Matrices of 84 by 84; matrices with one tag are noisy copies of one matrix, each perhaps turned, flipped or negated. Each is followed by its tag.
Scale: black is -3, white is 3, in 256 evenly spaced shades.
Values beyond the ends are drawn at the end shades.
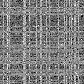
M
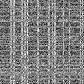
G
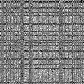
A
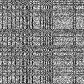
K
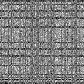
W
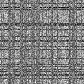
M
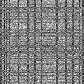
W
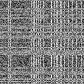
K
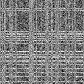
K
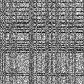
K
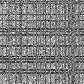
G
